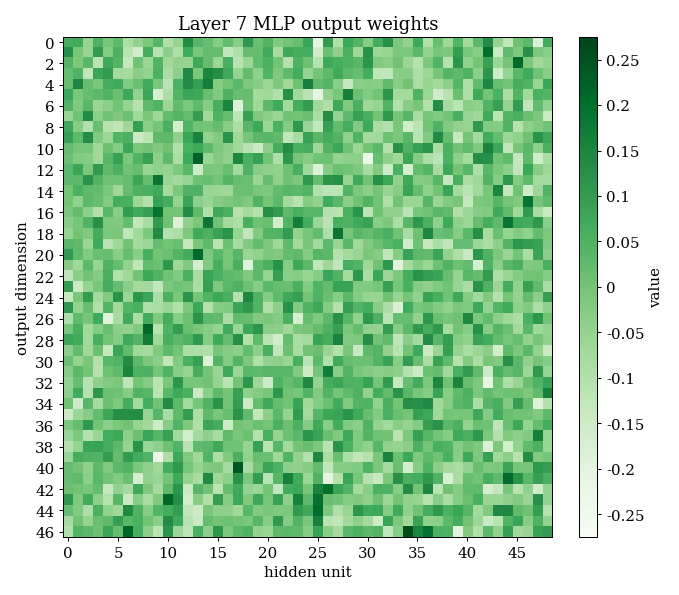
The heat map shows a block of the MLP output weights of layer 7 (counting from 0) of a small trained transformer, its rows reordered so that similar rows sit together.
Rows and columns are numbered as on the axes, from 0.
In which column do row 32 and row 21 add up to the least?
33
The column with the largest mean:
23
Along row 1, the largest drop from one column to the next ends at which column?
43
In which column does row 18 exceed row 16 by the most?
27
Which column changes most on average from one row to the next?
32
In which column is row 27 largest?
8
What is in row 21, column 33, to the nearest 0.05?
-0.2
